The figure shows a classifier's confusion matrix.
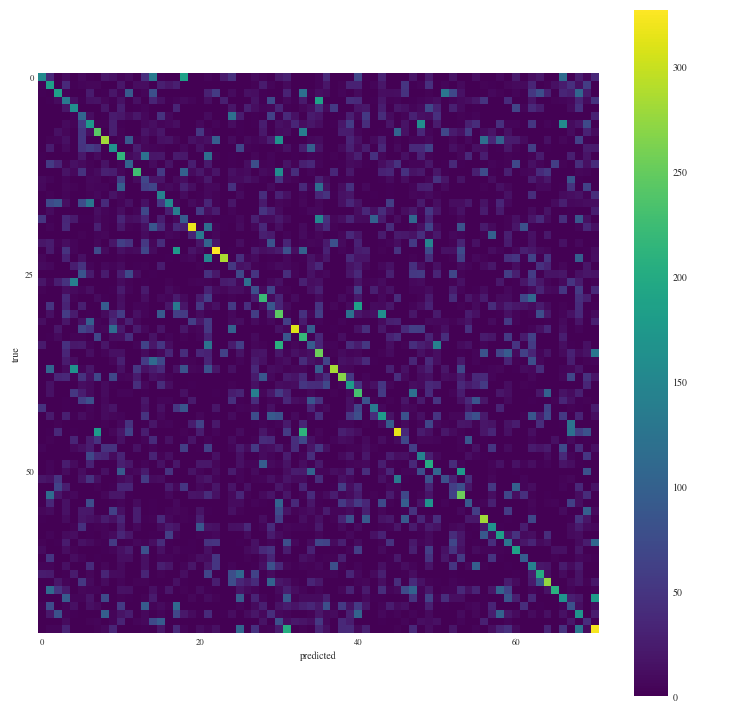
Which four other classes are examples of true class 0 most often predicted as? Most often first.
18, 14, 66, 40
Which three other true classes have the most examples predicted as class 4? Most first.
37, 26, 40
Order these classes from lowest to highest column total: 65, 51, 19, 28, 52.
65, 51, 19, 52, 28
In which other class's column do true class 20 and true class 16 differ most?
6
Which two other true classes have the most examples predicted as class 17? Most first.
22, 29
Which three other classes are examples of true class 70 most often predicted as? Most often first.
31, 68, 25
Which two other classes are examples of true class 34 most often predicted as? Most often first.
30, 50
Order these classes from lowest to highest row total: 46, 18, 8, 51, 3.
46, 51, 3, 18, 8
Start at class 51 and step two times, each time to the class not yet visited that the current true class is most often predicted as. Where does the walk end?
33
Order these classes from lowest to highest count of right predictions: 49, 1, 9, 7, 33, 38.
9, 1, 49, 33, 7, 38
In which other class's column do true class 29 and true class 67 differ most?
40
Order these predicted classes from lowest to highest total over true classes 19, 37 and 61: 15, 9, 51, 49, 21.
9, 51, 15, 49, 21
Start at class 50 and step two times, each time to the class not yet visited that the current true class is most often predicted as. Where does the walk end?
1
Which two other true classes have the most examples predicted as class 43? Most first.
30, 54
